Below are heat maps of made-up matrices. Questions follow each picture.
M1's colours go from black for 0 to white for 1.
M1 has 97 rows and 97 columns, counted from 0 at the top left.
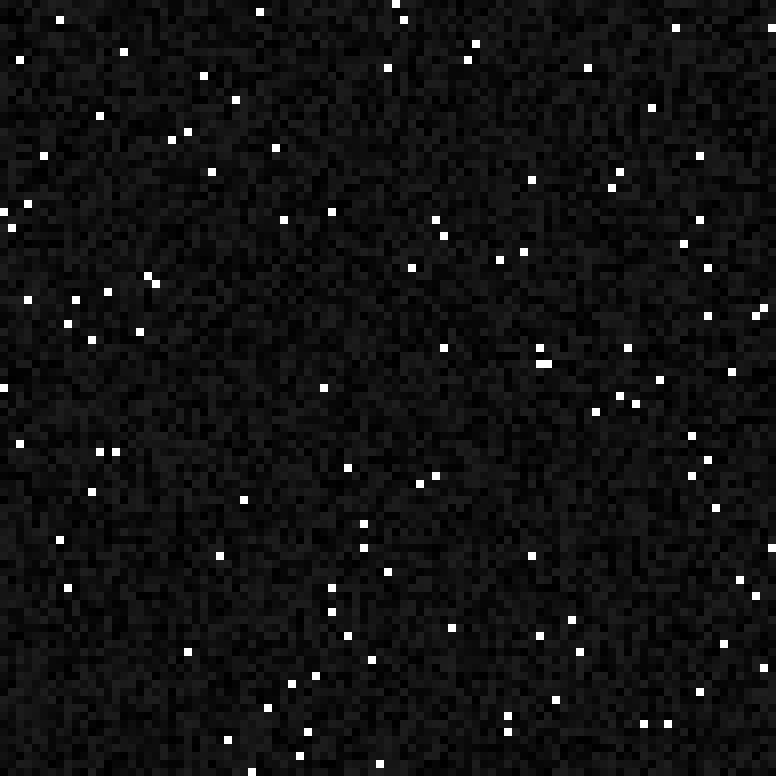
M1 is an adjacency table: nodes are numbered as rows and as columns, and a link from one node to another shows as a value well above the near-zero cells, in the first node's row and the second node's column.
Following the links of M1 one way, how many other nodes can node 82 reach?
7
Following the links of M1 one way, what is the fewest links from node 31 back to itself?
5
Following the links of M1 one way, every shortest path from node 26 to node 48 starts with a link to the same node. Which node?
node 0
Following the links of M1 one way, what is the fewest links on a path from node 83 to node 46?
4
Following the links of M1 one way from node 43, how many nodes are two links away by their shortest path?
3
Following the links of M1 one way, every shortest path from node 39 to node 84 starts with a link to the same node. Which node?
node 94
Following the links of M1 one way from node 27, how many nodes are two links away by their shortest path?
3
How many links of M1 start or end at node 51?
2
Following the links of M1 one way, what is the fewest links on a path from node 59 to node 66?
4
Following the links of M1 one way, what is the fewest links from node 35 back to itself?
5
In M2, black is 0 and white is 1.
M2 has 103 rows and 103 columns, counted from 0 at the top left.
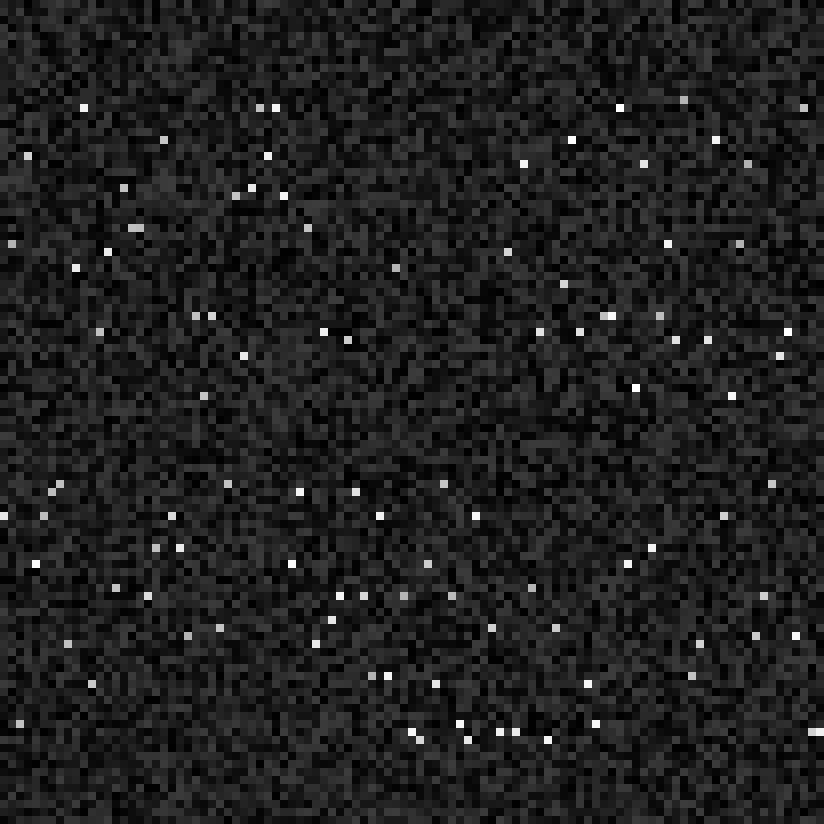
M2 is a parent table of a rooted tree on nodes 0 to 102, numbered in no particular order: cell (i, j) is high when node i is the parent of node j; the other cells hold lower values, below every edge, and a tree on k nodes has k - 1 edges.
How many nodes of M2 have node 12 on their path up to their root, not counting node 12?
6
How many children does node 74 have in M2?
6
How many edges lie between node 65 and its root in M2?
4
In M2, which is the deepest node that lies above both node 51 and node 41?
91
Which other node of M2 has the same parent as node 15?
31
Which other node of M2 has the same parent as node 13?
63
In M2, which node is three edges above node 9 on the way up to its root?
68
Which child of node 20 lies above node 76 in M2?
80
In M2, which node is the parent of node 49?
33
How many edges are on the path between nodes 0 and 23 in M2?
8
